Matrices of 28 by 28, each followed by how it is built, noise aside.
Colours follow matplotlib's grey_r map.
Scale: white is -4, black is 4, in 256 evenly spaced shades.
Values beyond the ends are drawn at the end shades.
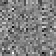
low rank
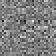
low rank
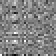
low rank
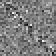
banded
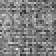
blocks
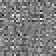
low rank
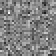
low rank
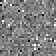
sparse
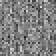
blocks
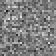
blocks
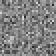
blocks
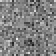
blocks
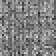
blocks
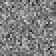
noise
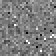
sparse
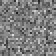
noise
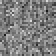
blocks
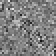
banded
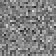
blocks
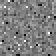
sparse
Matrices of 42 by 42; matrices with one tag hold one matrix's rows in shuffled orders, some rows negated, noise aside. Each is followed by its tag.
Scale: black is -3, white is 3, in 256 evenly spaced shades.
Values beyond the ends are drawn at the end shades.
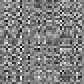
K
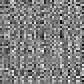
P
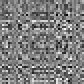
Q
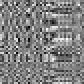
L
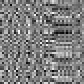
L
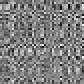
P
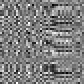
L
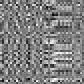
L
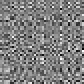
P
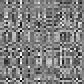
K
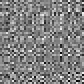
P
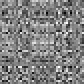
Q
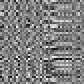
L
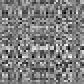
Q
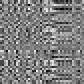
L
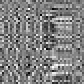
L
